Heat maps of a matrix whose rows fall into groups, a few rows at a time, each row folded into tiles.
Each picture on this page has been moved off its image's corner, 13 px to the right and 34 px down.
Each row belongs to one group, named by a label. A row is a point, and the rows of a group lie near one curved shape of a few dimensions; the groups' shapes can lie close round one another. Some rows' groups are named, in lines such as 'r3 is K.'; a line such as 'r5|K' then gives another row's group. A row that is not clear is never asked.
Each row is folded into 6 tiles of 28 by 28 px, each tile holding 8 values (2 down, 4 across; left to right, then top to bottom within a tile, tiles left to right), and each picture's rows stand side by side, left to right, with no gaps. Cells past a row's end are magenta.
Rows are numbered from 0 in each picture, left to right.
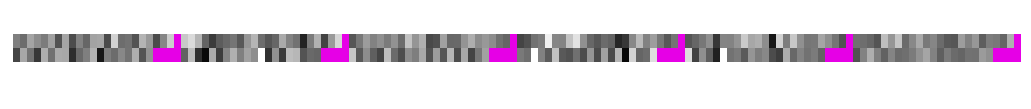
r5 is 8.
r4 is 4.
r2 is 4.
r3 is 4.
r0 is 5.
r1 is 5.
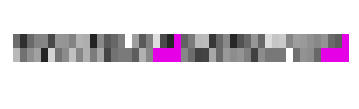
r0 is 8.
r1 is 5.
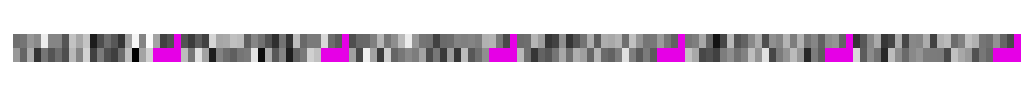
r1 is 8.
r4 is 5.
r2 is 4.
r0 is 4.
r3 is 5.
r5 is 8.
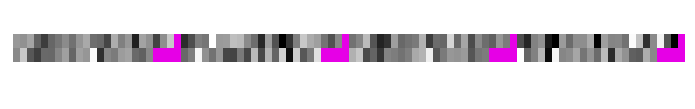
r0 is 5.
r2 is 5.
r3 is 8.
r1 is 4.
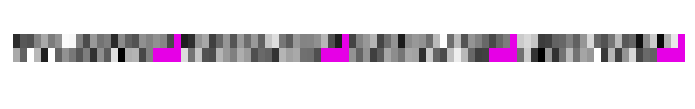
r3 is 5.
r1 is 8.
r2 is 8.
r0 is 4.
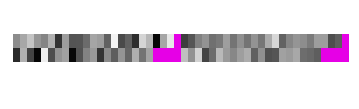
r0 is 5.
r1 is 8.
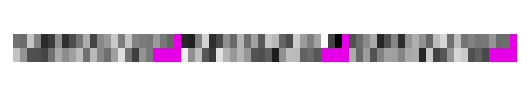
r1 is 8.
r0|5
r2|8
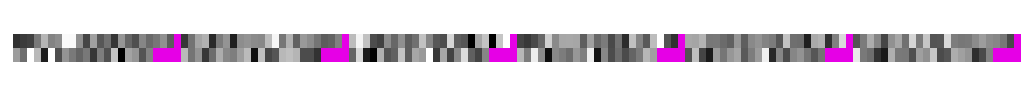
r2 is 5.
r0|4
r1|8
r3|8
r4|5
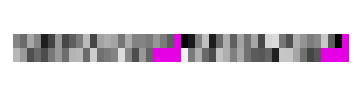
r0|5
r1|8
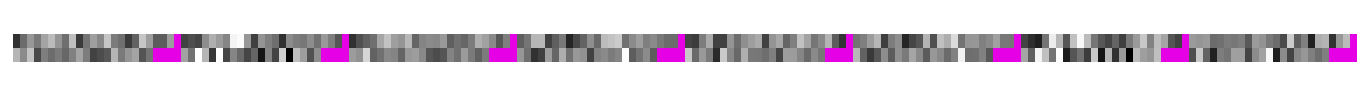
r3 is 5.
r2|8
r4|8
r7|5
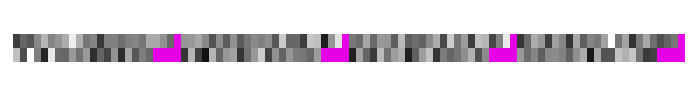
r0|4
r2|5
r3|8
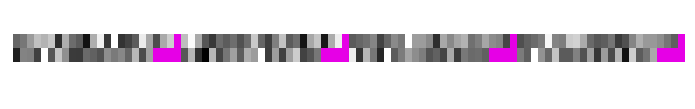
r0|5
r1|5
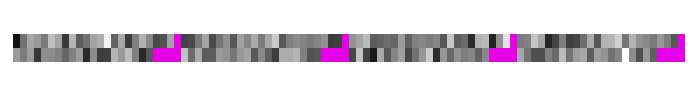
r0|8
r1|8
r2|5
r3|5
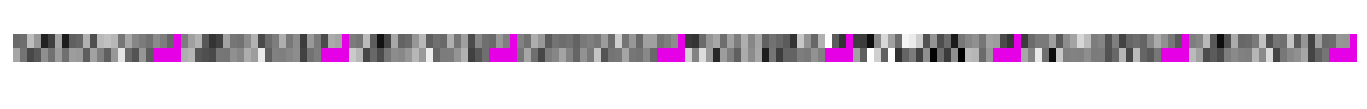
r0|5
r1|5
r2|5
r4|8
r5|4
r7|5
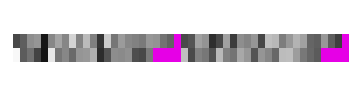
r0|4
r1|8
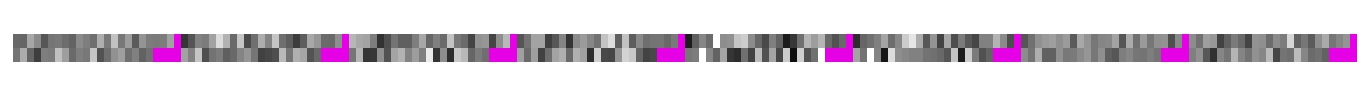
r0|5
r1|8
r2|5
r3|8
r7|5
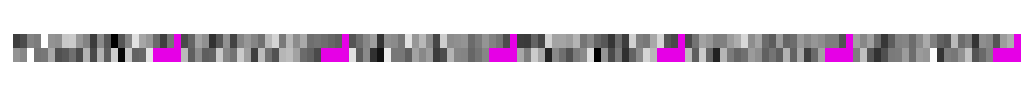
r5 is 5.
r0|4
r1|8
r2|4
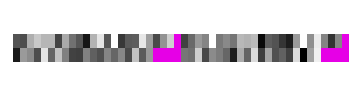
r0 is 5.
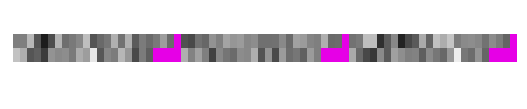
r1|8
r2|5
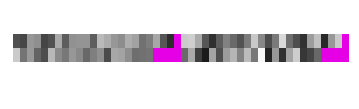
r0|8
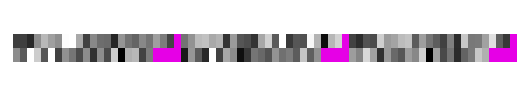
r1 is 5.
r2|8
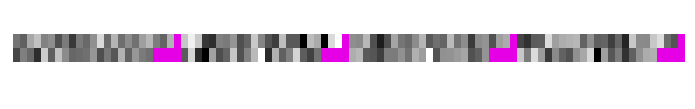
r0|5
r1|5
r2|5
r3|8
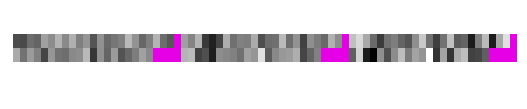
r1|5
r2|5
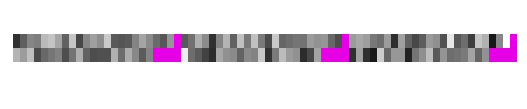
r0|8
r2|5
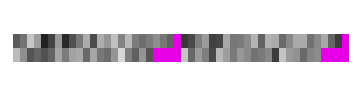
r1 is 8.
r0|5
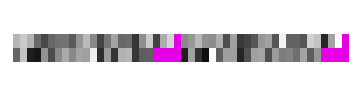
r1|5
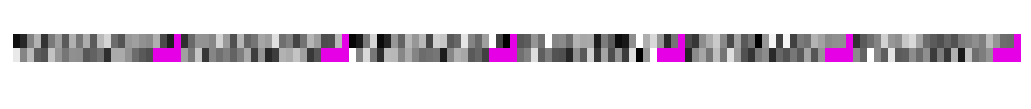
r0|8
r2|8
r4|5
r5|4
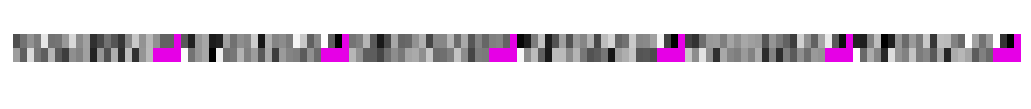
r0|4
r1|8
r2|5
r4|8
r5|8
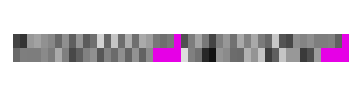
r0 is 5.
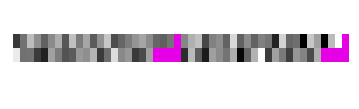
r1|5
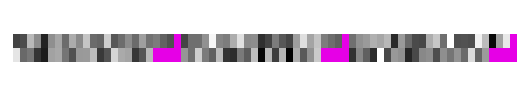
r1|4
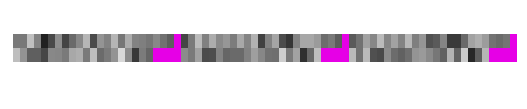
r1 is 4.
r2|4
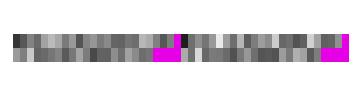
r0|8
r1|8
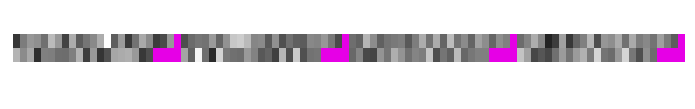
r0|8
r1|4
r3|5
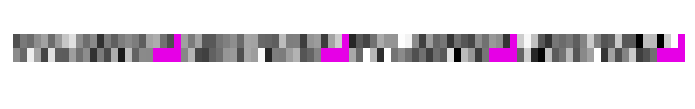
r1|5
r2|4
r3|5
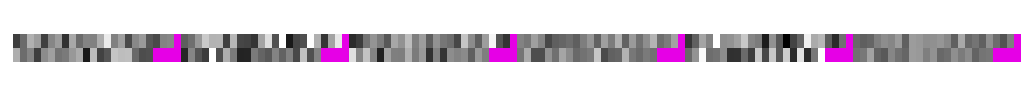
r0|8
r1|5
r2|8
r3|5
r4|4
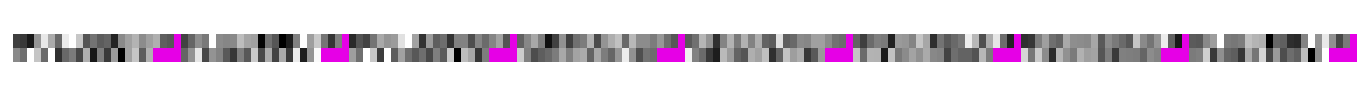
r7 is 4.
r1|4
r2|4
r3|5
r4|4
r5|8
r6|8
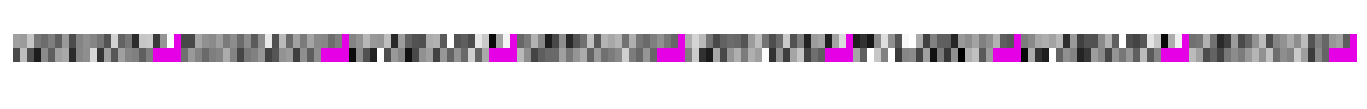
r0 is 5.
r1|5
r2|5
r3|5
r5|4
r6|5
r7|5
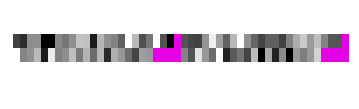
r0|8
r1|4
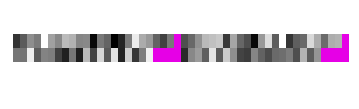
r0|4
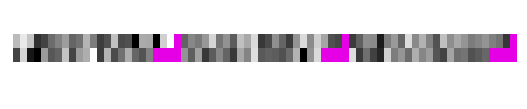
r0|5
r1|4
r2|4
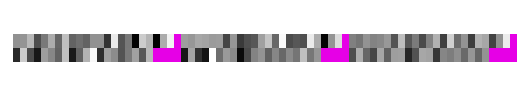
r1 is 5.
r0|5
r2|5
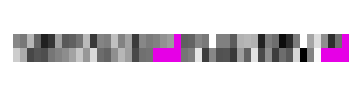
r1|4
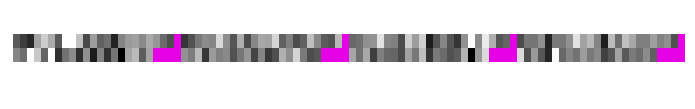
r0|4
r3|4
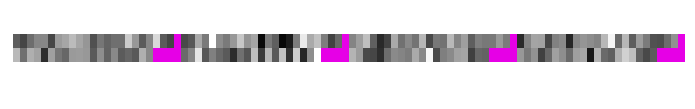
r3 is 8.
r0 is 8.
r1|4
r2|5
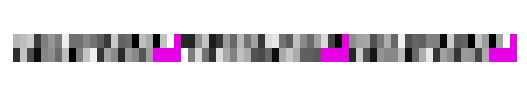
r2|5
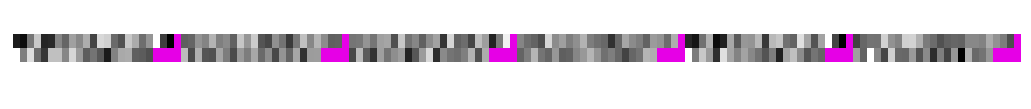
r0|8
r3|8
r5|4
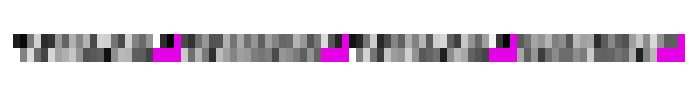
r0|8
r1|8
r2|8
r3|4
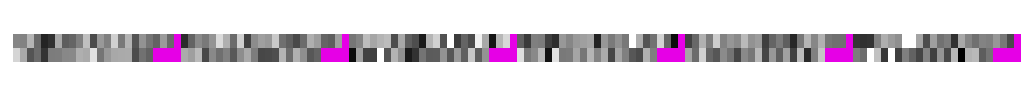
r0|5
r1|8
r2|5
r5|4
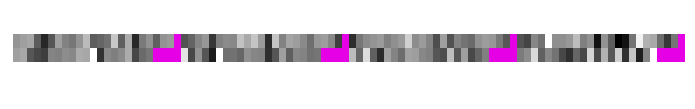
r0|5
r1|4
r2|4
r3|4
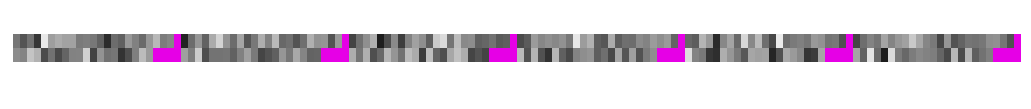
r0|8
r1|8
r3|4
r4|4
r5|4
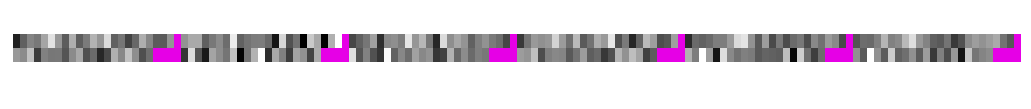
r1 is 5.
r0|8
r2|4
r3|8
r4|4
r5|4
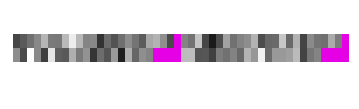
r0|4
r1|5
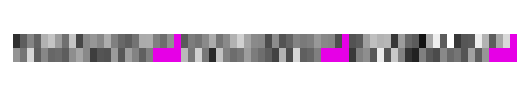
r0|8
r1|4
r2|5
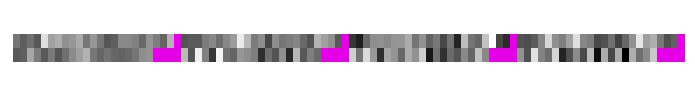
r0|8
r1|4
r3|4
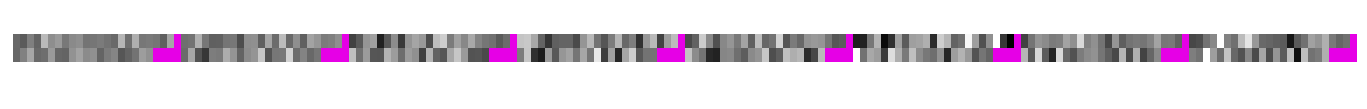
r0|8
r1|5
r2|8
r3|5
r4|4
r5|8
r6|4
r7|4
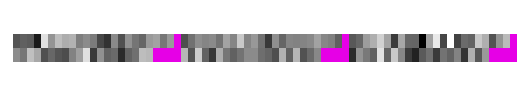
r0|8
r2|5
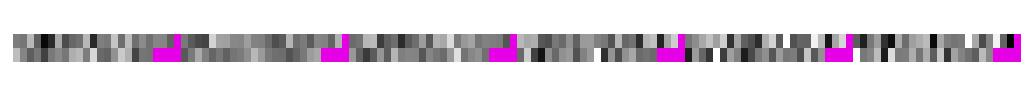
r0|5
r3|5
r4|5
